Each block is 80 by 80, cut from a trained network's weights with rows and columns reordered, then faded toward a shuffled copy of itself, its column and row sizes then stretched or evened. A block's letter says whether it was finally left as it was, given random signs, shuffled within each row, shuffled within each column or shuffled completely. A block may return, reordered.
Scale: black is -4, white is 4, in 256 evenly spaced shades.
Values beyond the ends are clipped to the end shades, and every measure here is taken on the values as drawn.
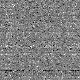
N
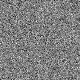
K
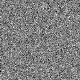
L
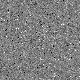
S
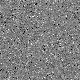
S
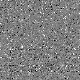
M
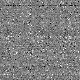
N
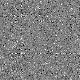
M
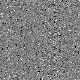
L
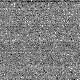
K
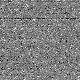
K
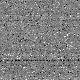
K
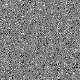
M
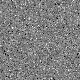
S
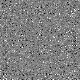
M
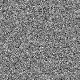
K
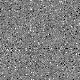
M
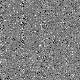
L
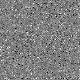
M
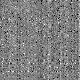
N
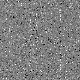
L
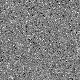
S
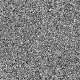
K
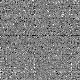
N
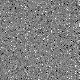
L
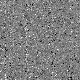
L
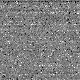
K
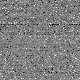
K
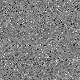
K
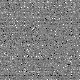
N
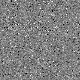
M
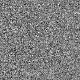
M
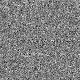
K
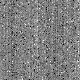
L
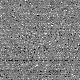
K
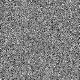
L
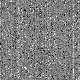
L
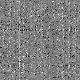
N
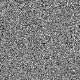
M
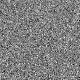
K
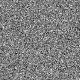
K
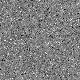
S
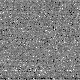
K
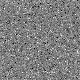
S
